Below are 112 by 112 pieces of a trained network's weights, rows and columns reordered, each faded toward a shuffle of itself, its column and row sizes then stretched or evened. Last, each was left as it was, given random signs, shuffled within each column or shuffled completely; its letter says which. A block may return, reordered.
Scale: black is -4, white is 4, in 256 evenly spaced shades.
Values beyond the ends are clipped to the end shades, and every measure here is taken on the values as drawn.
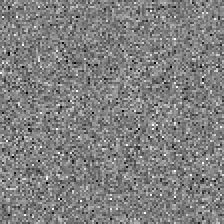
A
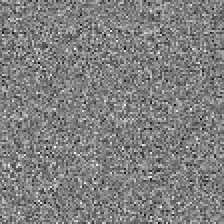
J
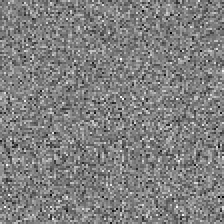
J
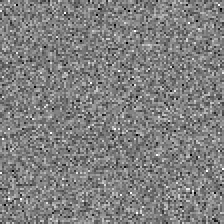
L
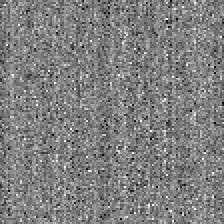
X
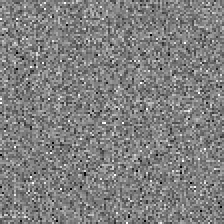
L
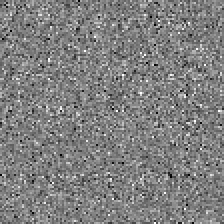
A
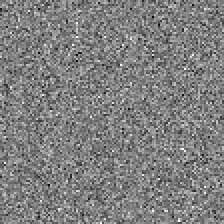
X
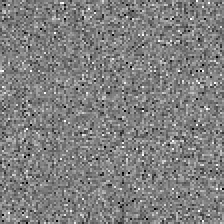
A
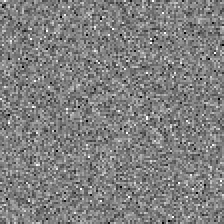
L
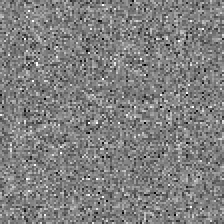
A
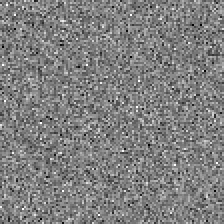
L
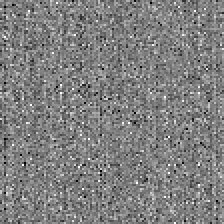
J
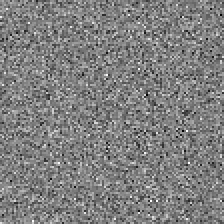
J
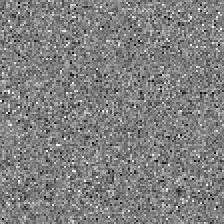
A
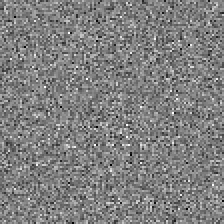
J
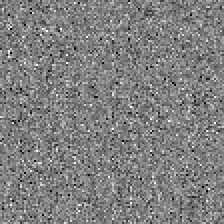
X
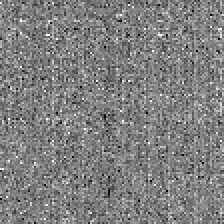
J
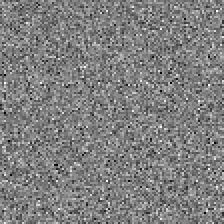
A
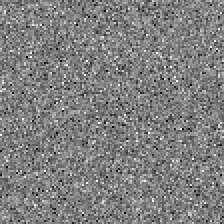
L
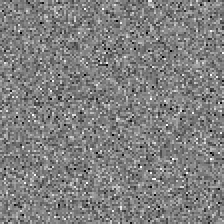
L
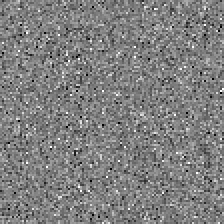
X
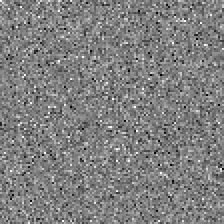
L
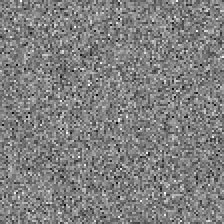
X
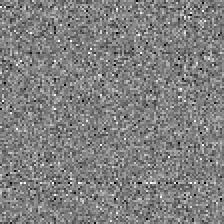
A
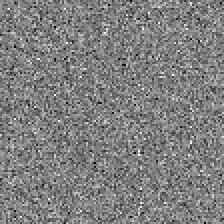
X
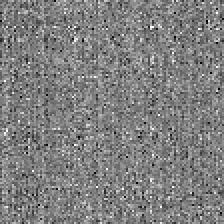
J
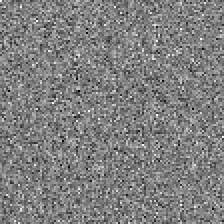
X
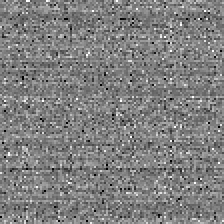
J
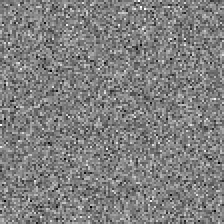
L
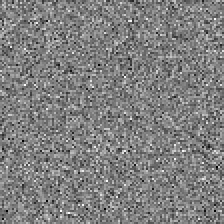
A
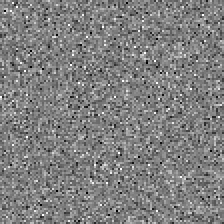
L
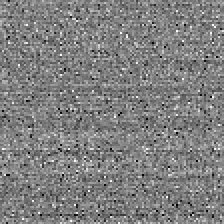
J
